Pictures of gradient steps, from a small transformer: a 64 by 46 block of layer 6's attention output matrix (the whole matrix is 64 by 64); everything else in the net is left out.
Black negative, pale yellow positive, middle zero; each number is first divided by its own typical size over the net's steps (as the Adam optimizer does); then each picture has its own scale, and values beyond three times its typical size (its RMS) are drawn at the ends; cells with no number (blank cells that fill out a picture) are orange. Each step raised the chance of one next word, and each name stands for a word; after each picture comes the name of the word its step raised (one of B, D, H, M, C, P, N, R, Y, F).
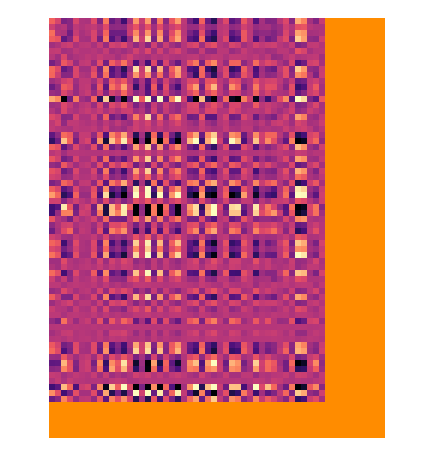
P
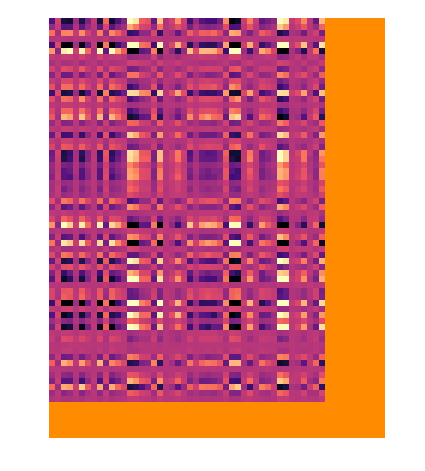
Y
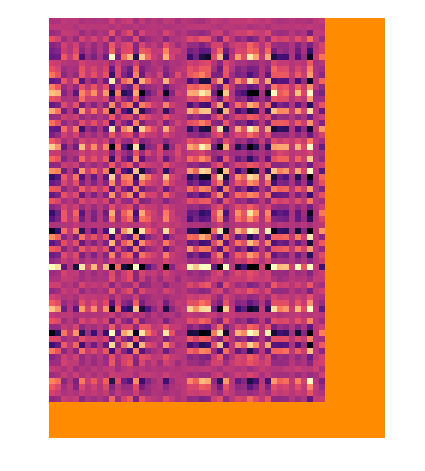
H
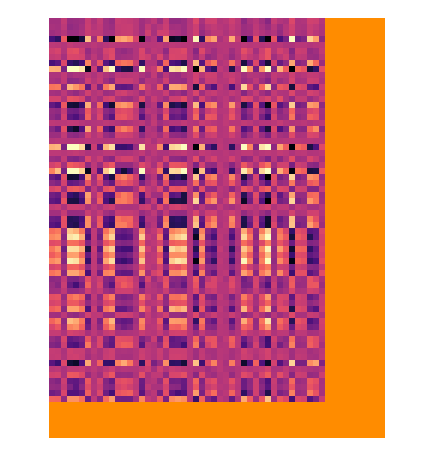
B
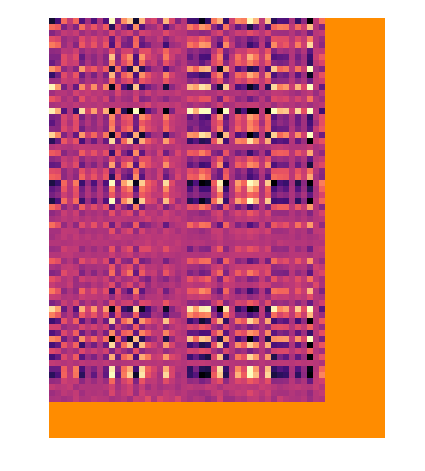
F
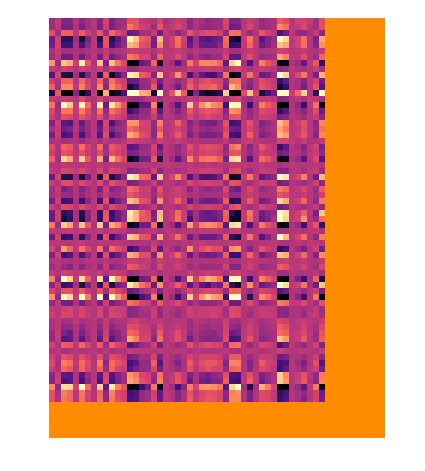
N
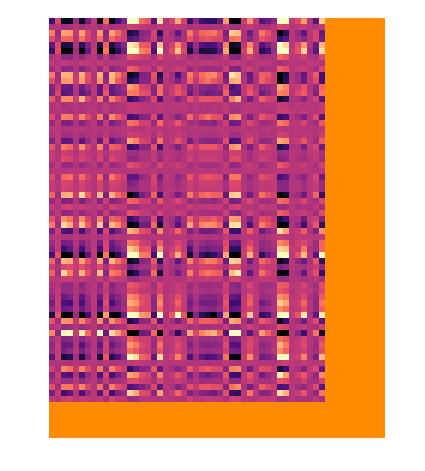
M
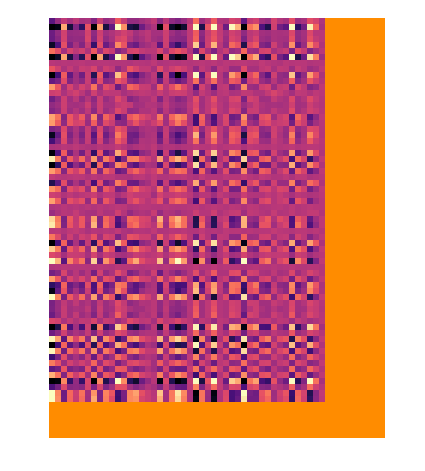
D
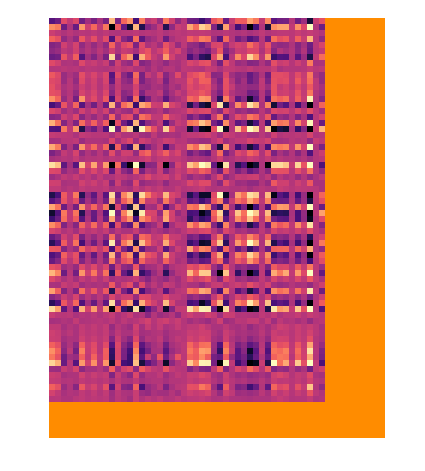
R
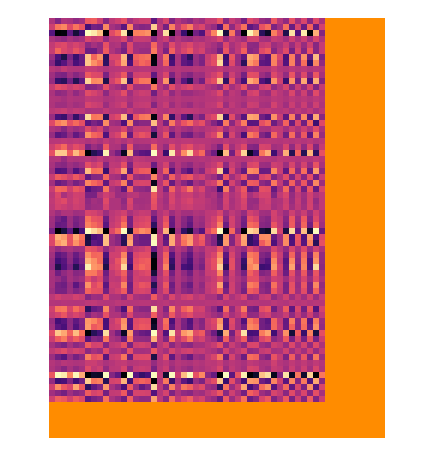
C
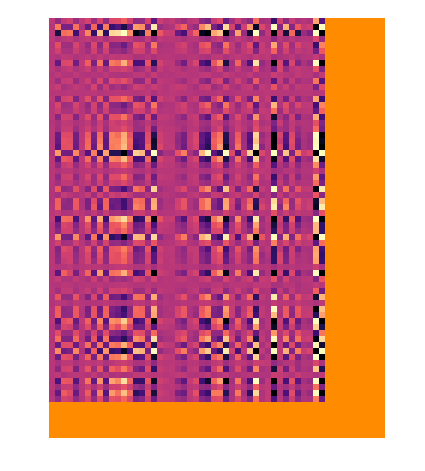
C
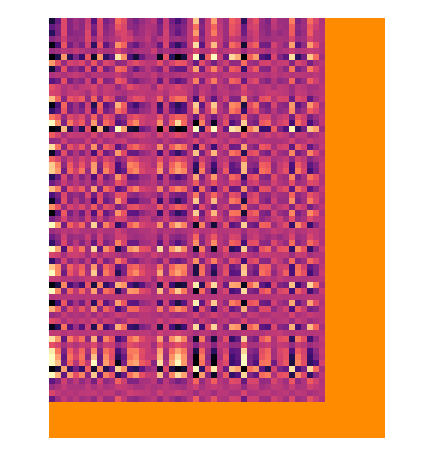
R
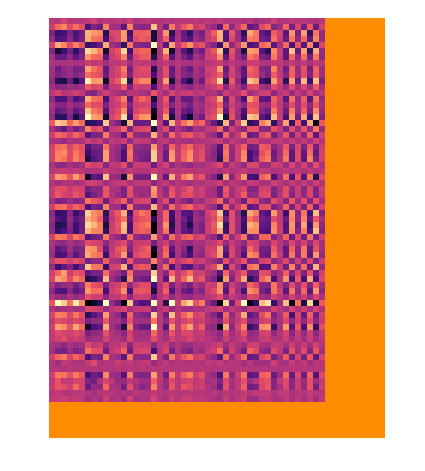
Y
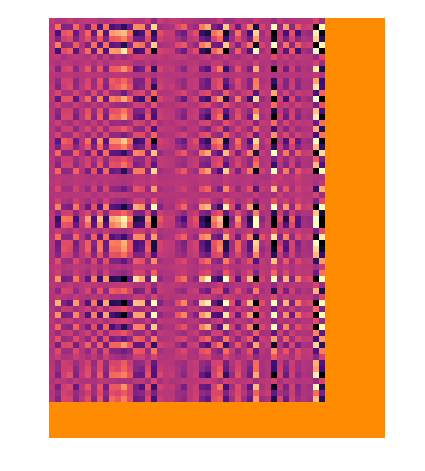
Y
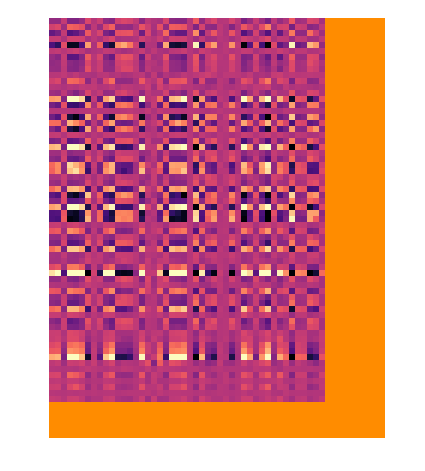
R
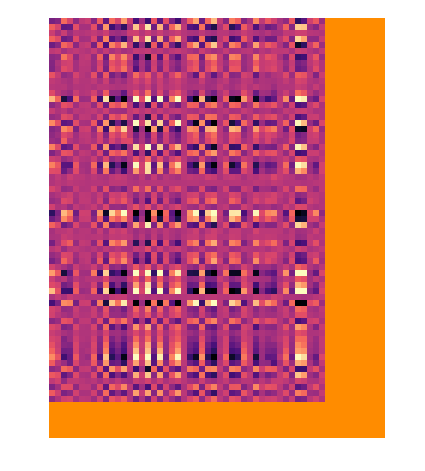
R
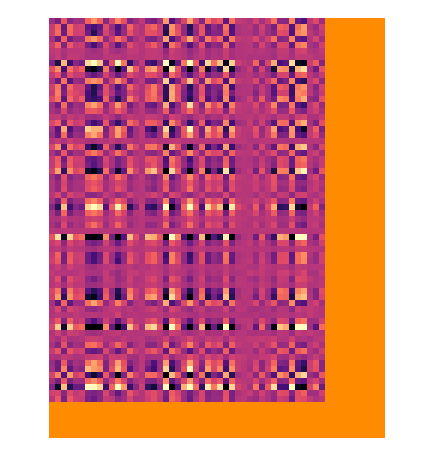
B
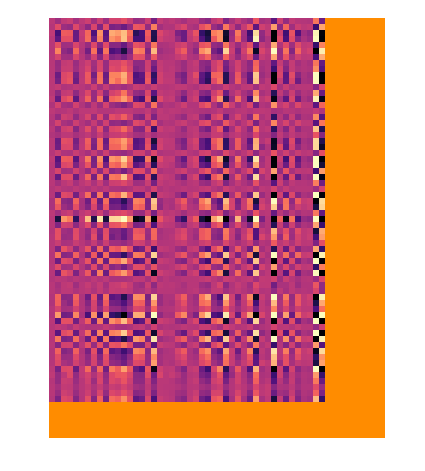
M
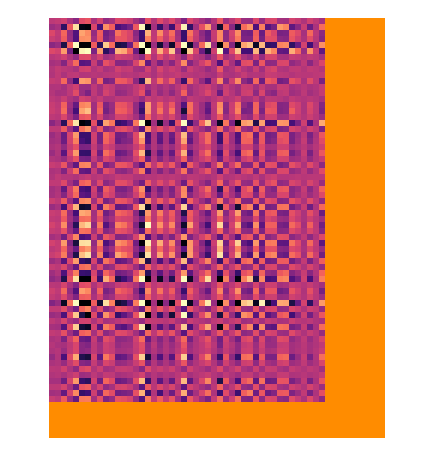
Y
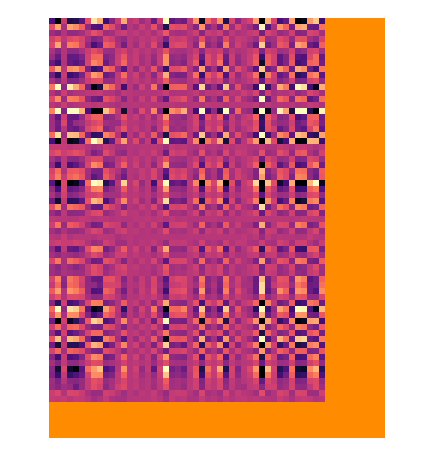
F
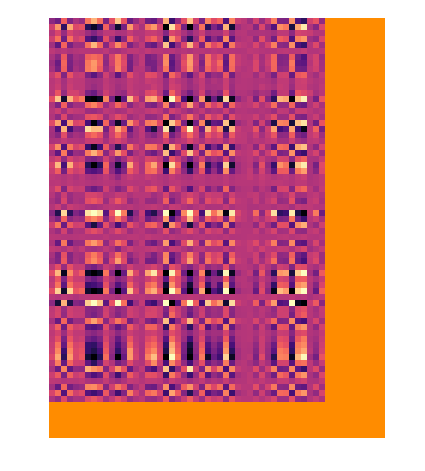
R
